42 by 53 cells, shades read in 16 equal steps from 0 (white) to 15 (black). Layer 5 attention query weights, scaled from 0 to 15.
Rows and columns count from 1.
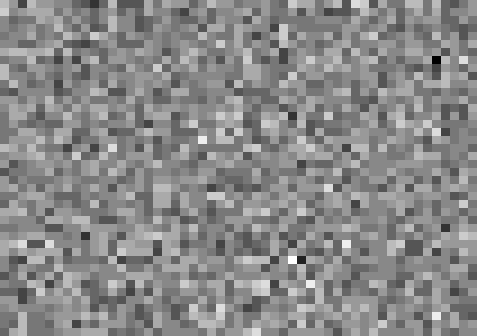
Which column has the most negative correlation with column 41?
14
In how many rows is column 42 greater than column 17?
19
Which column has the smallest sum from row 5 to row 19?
34
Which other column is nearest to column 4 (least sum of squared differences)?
35
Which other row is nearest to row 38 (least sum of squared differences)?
28
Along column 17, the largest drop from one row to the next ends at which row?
17
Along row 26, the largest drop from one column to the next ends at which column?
41
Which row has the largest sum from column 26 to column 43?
32
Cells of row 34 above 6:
36
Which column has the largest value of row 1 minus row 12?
11
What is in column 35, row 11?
9
